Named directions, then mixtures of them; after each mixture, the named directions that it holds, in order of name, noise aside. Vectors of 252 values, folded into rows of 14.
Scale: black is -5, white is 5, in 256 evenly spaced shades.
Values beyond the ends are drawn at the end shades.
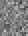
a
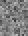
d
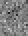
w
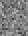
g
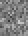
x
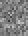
x.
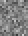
a, d.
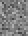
g.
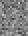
g.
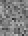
d, g.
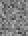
g.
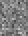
g.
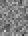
a, d.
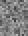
d.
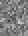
x.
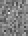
a, w.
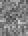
w, x.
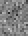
w.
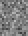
a, g.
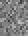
a, x.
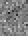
w.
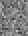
g.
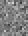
a.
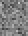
g.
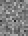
d, w.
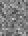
g.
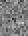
d, x.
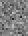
g, x.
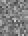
d.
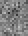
g, w.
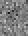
w.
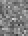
d, g.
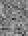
d, g.
